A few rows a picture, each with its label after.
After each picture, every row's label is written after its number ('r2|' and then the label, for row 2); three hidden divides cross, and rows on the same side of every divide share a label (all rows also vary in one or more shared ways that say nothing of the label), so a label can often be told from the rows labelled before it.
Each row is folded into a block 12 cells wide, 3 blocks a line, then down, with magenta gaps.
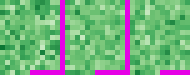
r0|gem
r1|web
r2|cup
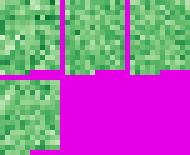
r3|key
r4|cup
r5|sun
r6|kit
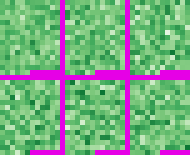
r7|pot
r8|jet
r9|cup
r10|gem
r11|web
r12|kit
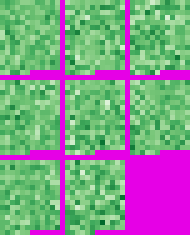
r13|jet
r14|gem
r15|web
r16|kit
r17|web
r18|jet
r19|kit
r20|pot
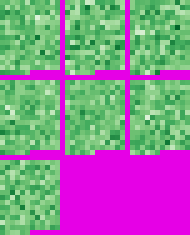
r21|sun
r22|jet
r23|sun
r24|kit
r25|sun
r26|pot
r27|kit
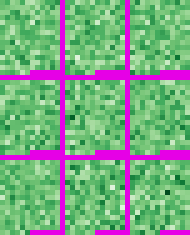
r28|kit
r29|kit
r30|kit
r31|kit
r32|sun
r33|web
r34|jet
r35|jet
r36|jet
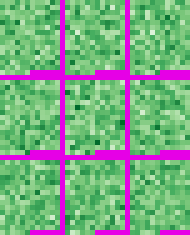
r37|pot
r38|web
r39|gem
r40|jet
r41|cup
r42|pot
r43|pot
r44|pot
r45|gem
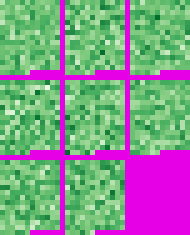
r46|cup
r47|gem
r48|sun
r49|cup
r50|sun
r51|sun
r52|web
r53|gem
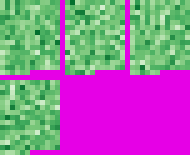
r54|sun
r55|kit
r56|kit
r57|kit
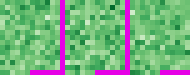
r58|gem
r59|kit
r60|sun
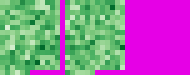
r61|cup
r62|gem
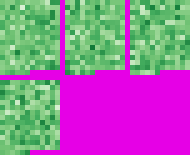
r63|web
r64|pot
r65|gem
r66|web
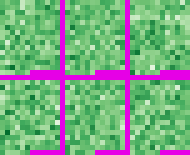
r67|pot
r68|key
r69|kit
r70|pot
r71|jet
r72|cup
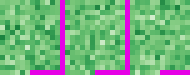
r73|cup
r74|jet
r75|jet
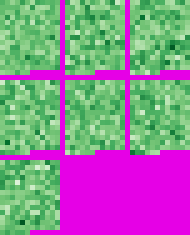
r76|web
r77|jet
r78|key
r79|cup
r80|cup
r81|sun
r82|cup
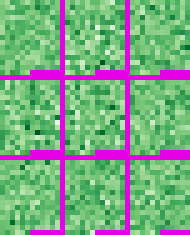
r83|gem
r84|pot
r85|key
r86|pot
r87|cup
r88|jet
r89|gem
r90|sun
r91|jet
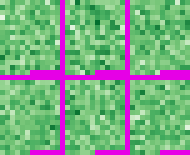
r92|web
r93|cup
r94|web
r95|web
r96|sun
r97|kit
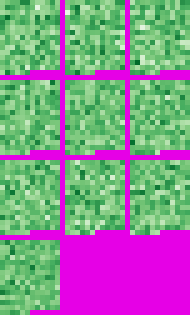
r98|sun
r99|kit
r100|sun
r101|cup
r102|gem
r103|cup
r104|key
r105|web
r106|gem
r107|kit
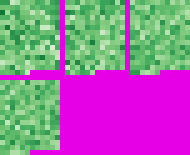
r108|web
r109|key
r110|sun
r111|pot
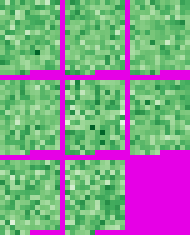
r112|key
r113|sun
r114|cup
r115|gem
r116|pot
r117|gem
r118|jet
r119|kit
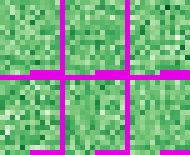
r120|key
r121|web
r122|pot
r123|pot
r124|key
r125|cup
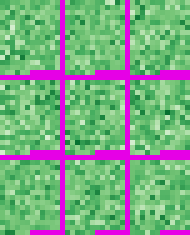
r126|gem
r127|sun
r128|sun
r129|key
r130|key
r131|web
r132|sun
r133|kit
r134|cup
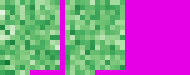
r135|kit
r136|jet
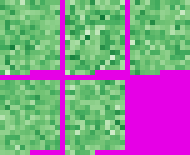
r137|jet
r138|key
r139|sun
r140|pot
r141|key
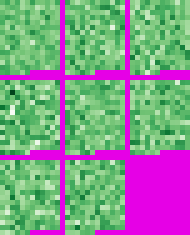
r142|kit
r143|pot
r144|sun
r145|web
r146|key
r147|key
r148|jet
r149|web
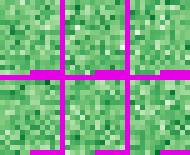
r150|pot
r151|jet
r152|cup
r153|gem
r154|pot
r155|kit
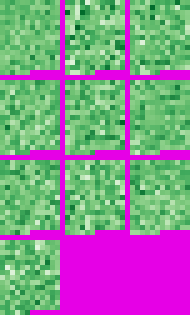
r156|gem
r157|kit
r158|key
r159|cup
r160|kit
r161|jet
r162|gem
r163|sun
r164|key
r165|kit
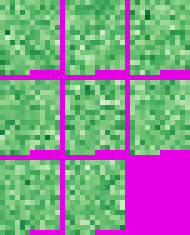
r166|pot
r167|gem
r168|web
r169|kit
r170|gem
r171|pot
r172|web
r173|kit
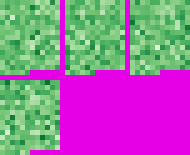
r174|kit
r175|jet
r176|cup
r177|gem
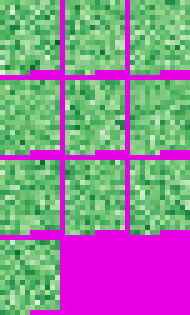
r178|sun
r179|gem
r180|gem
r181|pot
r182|gem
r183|cup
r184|gem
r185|pot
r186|sun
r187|kit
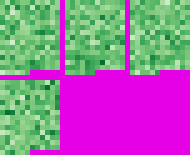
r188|gem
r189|web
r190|jet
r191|gem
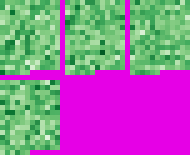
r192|jet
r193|key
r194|kit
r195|key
